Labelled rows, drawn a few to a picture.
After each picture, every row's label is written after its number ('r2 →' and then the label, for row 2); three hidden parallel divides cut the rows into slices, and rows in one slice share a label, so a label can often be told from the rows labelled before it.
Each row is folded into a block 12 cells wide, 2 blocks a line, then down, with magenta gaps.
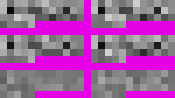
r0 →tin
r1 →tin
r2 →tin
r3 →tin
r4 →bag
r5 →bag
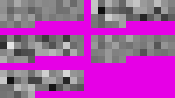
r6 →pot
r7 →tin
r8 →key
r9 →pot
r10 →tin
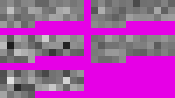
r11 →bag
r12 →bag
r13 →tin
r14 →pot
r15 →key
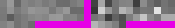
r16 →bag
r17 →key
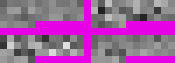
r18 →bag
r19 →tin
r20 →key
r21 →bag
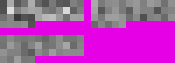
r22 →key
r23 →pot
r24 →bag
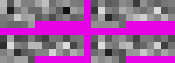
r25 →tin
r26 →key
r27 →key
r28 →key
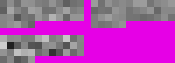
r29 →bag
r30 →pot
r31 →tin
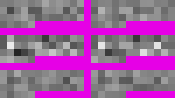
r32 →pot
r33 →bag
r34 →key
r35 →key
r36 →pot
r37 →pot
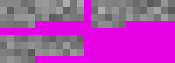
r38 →pot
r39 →bag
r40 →bag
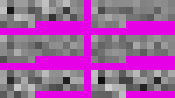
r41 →tin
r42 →pot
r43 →pot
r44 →pot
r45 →tin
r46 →tin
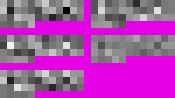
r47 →tin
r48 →key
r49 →key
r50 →pot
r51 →tin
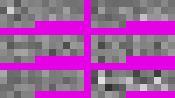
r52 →bag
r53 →bag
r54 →pot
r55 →pot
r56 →pot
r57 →key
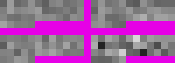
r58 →bag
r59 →bag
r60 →bag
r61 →tin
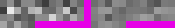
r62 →key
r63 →bag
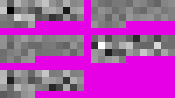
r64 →tin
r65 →bag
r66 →pot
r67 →key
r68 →tin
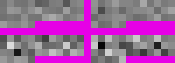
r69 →bag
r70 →pot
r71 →key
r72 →tin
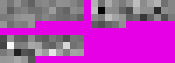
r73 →pot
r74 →tin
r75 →key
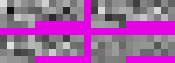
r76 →tin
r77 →key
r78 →key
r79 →pot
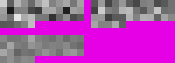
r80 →tin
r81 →key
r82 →bag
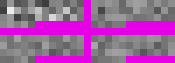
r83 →key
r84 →pot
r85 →pot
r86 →pot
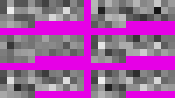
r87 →key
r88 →tin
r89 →pot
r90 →key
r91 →key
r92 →key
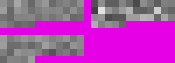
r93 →pot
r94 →key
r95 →pot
